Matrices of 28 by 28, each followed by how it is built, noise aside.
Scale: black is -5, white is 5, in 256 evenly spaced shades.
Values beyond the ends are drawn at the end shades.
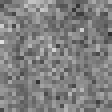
smooth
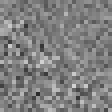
lower triangular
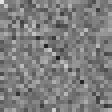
diagonal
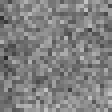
smooth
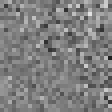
upper triangular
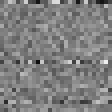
uneven rows
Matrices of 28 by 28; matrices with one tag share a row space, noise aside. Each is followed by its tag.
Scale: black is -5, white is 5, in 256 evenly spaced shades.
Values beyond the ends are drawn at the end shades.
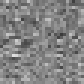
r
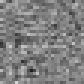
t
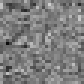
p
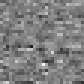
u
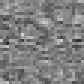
u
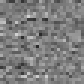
t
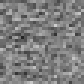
t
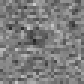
t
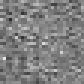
t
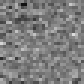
t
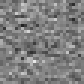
t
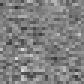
t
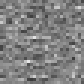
t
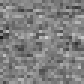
u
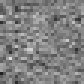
t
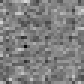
p
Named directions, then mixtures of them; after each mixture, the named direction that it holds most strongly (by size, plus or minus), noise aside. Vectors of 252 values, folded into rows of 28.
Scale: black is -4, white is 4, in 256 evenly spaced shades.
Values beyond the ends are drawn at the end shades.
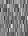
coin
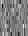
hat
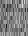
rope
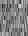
rope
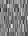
coin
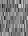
rope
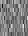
coin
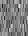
coin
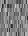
coin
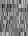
rope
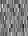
coin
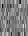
hat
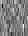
hat
